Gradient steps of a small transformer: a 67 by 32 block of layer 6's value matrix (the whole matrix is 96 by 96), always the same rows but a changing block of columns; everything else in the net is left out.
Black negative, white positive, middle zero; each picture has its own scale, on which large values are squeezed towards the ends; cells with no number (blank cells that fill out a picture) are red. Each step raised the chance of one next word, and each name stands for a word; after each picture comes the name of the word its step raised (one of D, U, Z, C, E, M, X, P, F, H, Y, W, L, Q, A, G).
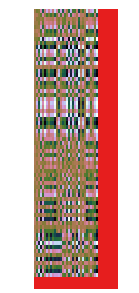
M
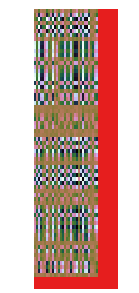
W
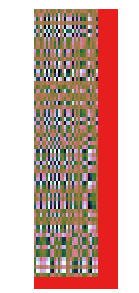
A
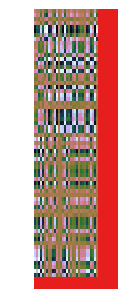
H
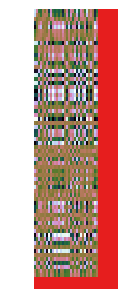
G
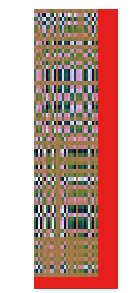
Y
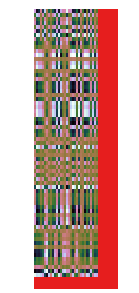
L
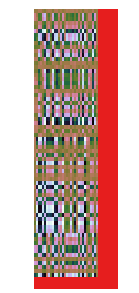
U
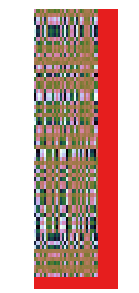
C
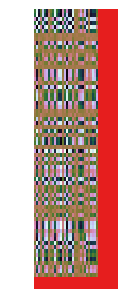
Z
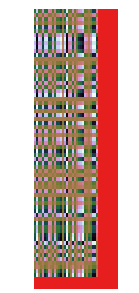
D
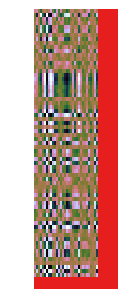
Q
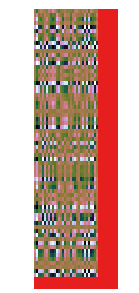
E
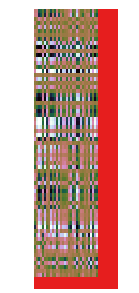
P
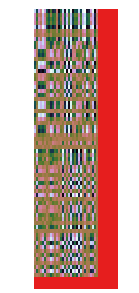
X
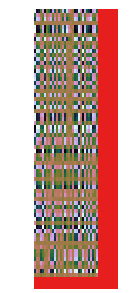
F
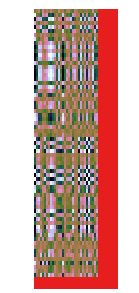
W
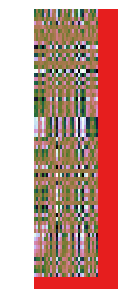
P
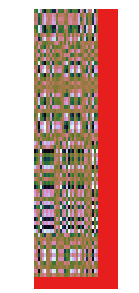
F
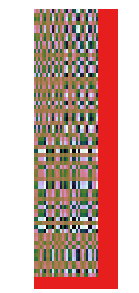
F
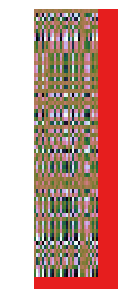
D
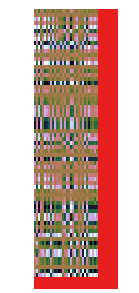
E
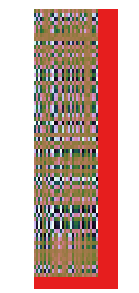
Y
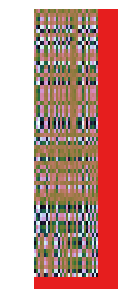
E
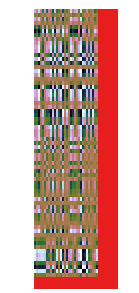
H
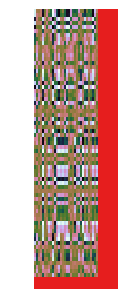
Z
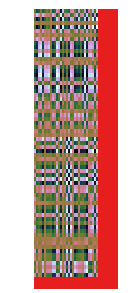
W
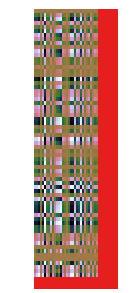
U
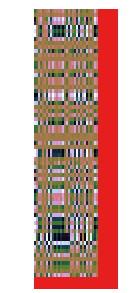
C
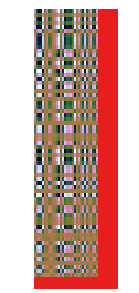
X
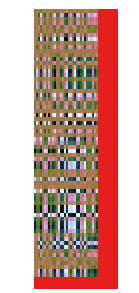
D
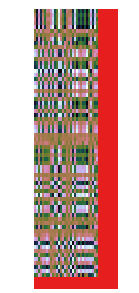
X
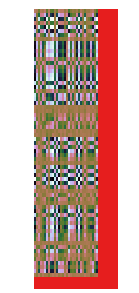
W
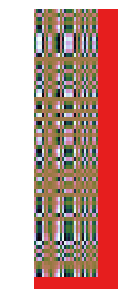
D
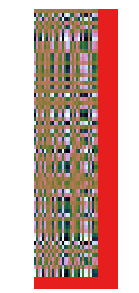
D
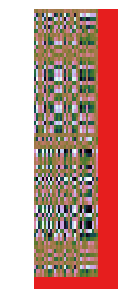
Y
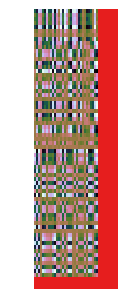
X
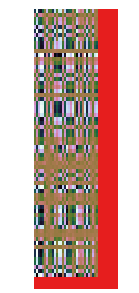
L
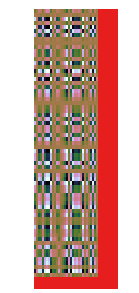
A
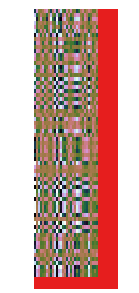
U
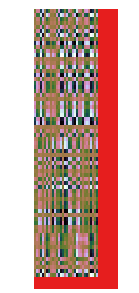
L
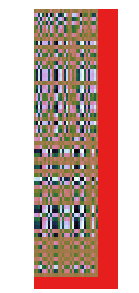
Y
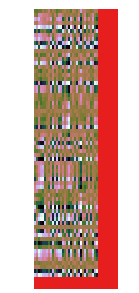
E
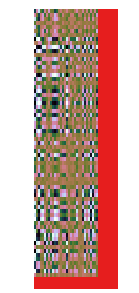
M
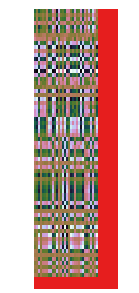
P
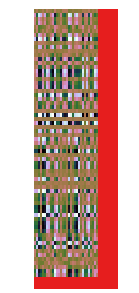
D
